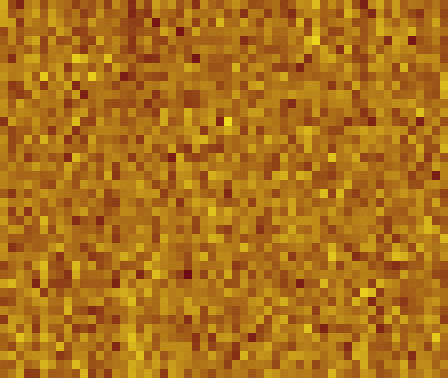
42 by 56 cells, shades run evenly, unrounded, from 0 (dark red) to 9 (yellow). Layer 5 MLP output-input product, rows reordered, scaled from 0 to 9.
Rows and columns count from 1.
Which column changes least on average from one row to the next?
54
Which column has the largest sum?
6
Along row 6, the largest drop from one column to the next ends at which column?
45
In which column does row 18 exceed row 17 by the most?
42
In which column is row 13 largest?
53
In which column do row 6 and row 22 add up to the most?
41
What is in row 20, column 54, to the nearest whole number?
4
